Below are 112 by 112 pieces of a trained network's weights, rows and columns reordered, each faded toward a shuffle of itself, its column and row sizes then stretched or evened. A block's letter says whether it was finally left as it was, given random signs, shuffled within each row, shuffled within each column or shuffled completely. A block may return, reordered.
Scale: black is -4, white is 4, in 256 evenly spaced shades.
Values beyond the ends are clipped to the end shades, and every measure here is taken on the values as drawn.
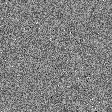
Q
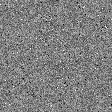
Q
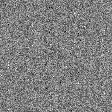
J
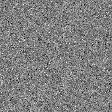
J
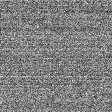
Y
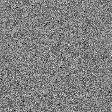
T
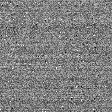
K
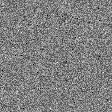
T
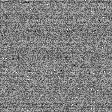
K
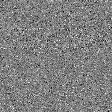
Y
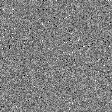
T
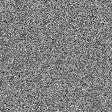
Y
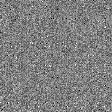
K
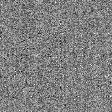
K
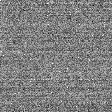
K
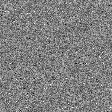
Y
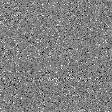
T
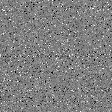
Y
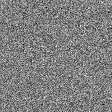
Y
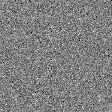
J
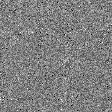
T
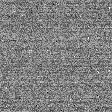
K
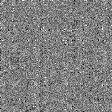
K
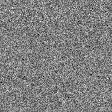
Y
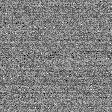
Y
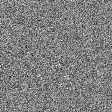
Y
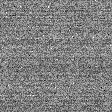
Y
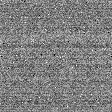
Y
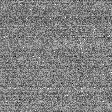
K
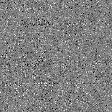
K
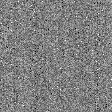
J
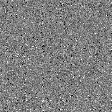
T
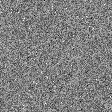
Q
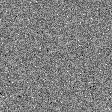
Q
